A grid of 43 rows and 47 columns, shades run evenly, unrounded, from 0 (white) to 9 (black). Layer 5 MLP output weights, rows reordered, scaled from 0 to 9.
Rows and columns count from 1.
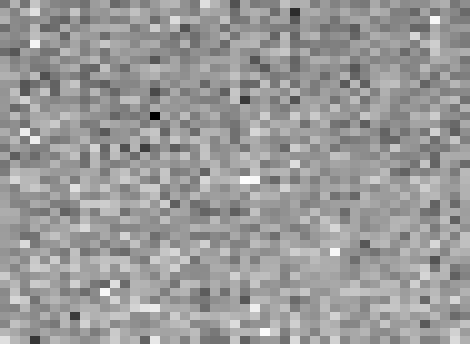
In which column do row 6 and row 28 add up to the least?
4
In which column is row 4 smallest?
16
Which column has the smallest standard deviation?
45
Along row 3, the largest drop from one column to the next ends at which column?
44
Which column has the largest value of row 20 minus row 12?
2
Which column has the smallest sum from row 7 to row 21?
8
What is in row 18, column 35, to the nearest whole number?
5
